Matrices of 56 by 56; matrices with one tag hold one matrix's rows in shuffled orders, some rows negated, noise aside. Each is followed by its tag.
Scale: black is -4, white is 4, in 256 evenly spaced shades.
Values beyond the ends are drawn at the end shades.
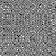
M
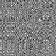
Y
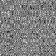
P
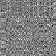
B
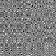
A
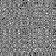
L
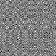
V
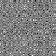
L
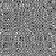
M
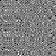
M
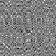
A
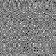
L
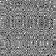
B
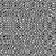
M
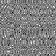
P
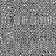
P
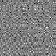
L
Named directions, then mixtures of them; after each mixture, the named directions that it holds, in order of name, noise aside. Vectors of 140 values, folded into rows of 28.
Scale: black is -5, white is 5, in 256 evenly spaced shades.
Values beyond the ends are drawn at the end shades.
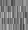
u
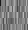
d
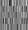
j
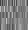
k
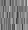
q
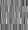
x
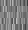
q.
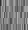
d, x.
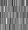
k, u, x.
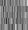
q, x.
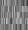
q, x.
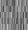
d, u.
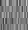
d, j.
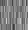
k, q, x.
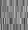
d, j, x.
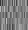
k.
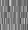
j, q, x.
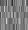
k, u, x.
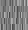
q.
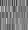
k.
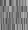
d, j, q.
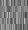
q, u.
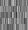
j, k, u.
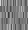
d, k.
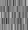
k, u, x.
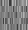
j.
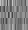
j, k.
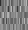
d, u.
